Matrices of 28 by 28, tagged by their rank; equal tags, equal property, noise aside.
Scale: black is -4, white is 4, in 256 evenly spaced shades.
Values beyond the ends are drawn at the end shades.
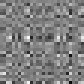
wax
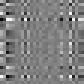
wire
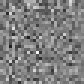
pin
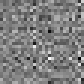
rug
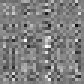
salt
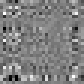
wax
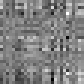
salt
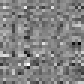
rug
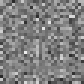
pin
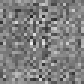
rug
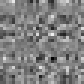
salt
